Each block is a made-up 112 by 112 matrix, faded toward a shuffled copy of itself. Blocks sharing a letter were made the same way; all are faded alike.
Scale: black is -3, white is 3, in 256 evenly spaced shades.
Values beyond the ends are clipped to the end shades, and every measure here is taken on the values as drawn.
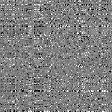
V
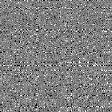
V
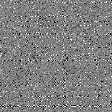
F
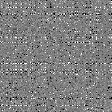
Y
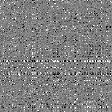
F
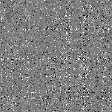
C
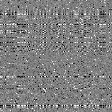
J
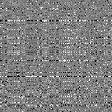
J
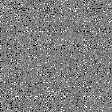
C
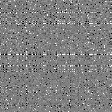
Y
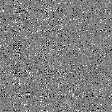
C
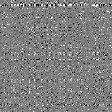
F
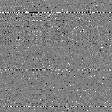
J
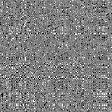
V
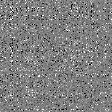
C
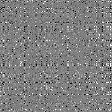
Y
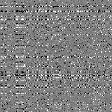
J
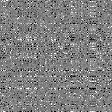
V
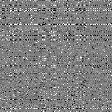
J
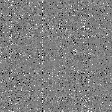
C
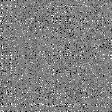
C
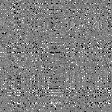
F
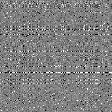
J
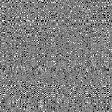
V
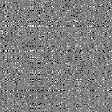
F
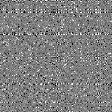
V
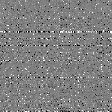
Y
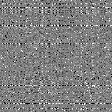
J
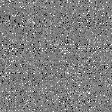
C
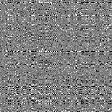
J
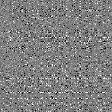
V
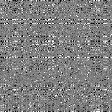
J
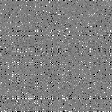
Y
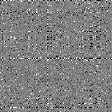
F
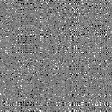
Y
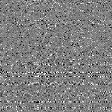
V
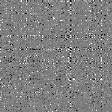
Y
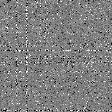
C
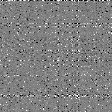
Y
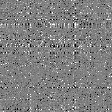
F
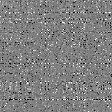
Y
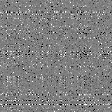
Y
